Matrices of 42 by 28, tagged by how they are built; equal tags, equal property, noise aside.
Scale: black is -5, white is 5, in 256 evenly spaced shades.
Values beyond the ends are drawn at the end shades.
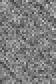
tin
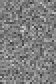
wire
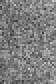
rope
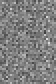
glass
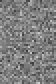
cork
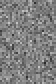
glass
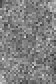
rope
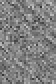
tin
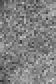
rope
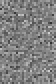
glass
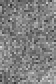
rope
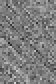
tin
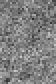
rope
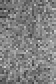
rope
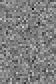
wire
